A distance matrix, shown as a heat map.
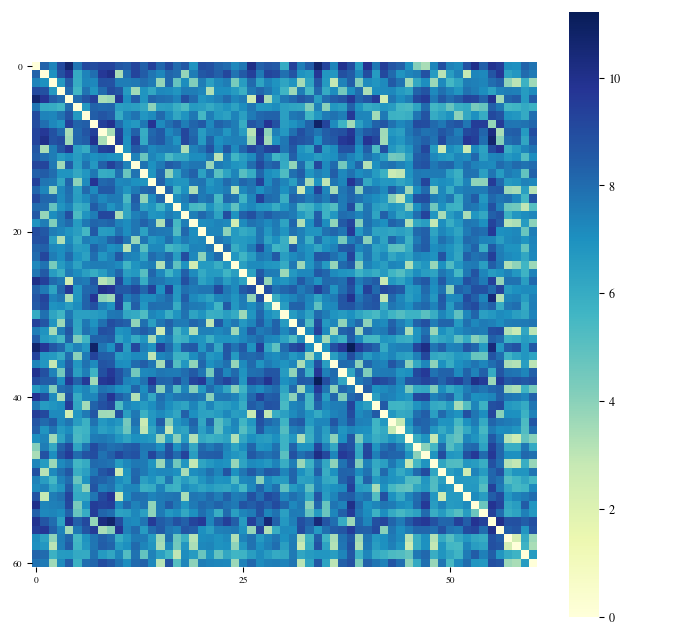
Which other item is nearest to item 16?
44
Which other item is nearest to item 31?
21
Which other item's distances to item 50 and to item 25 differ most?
27
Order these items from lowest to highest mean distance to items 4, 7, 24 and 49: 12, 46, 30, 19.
19, 30, 12, 46
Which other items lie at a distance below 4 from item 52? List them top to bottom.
1, 10, 18, 49
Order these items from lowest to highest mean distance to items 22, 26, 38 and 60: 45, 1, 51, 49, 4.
45, 4, 51, 49, 1
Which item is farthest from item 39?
34
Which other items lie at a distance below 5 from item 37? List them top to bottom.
3, 12, 21, 31, 40
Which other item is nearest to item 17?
59
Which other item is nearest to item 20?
23
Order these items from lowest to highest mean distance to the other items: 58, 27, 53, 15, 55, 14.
58, 15, 14, 53, 27, 55
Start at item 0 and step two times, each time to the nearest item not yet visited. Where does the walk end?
46
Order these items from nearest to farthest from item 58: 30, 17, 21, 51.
17, 51, 30, 21
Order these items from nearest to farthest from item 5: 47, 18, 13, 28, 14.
14, 18, 13, 28, 47
